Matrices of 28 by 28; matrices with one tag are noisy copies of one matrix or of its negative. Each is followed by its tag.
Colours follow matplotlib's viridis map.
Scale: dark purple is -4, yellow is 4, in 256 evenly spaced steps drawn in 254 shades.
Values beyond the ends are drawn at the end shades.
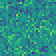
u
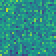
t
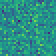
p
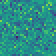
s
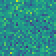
u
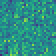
t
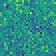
u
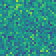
u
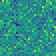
s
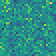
s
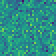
u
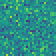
u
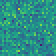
p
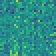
t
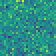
u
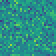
s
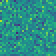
s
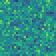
s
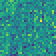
t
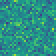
s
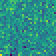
t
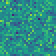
s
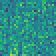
t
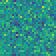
s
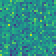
t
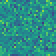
s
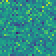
s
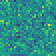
s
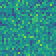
p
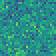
u
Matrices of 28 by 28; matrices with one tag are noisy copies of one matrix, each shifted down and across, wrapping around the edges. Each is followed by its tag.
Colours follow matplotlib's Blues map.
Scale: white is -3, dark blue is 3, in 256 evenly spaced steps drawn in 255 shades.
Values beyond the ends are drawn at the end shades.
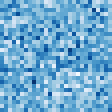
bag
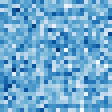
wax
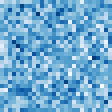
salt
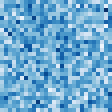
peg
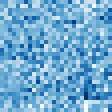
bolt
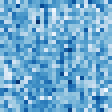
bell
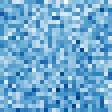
bag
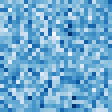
salt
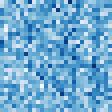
peg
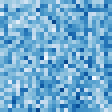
peg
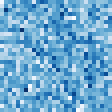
peg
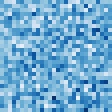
wax
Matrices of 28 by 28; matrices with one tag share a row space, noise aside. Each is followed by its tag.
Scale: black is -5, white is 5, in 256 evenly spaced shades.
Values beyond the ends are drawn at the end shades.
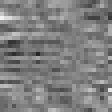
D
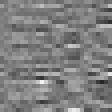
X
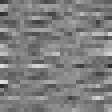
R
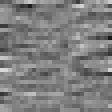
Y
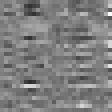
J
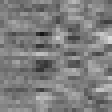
X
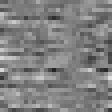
D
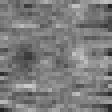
Y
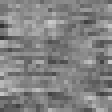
D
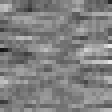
Y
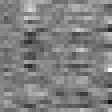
J
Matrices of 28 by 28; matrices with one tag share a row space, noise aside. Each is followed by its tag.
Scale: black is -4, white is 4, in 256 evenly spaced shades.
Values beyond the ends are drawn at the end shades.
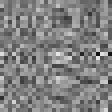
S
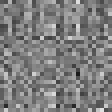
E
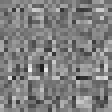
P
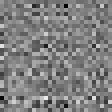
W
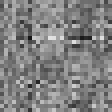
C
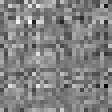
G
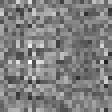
G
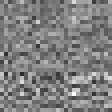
C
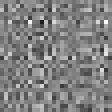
P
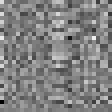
S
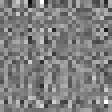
P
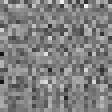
W
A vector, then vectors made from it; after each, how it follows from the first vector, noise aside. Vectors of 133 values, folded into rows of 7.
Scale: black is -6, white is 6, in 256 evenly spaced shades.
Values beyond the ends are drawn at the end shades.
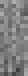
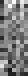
reversed, negated, scaled up.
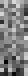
scaled up.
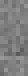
wrapped around, shrunk.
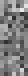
wrapped around, negated, scaled up.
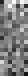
reversed, negated, scaled up.
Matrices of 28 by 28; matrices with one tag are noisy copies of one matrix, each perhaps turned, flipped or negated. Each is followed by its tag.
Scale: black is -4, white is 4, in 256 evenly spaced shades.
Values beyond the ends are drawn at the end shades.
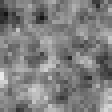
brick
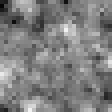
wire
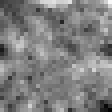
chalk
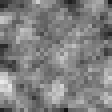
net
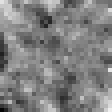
chalk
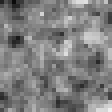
brick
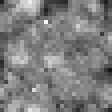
net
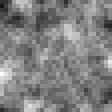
wire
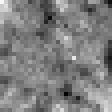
chalk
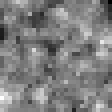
brick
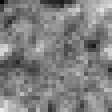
chalk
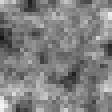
wire
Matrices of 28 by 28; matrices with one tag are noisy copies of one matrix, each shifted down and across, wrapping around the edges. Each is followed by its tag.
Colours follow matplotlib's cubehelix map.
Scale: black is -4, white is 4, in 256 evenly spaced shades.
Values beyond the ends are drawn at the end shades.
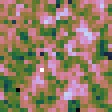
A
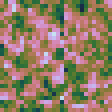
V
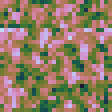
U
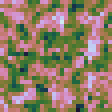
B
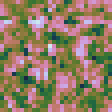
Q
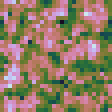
B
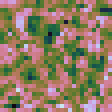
Q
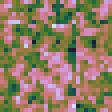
V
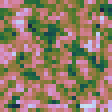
Q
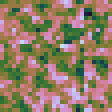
V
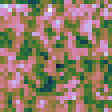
U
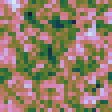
A
